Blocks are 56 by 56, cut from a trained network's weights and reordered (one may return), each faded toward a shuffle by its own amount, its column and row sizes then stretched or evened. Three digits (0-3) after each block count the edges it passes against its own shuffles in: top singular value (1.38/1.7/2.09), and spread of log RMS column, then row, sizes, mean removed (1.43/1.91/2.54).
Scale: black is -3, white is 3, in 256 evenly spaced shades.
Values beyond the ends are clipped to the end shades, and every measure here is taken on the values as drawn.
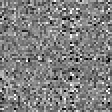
1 2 2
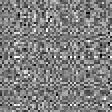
3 1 1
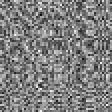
3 1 0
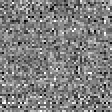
1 1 3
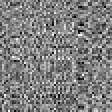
3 0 1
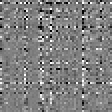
3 3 3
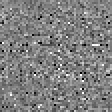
0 1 2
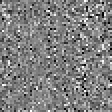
1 3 1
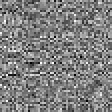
3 0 2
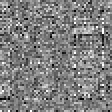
2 2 2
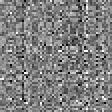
2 2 1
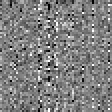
2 3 0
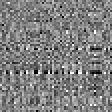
3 0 2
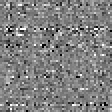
1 2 3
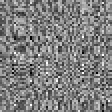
3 2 0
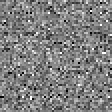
0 1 2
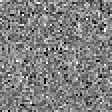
0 1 1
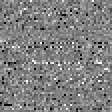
1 0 2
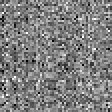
2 2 1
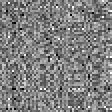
2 1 0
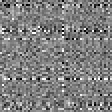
3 1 3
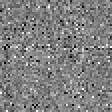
0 1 2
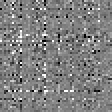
1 3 3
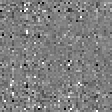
0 2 2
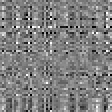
3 3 3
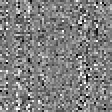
1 3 0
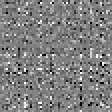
1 3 3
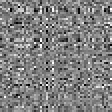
3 2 3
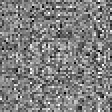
2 2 0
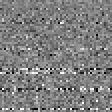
1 0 3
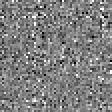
0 2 1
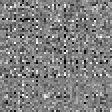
1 3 3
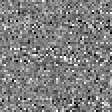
0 0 3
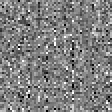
0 3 0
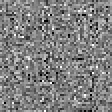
1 2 2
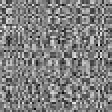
3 2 2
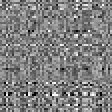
3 1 3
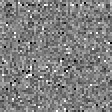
0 0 1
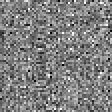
2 0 1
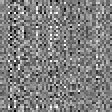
3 3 0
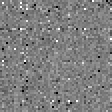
0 1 1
